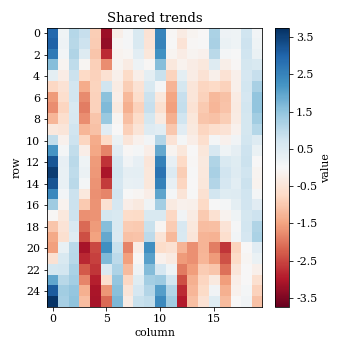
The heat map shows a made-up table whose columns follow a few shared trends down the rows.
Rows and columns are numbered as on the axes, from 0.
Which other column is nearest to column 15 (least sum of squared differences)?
7
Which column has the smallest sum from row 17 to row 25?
4
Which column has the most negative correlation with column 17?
9
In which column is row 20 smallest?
3
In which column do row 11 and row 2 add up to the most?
0
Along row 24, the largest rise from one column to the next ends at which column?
6
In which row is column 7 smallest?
20
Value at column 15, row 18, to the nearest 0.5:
-1
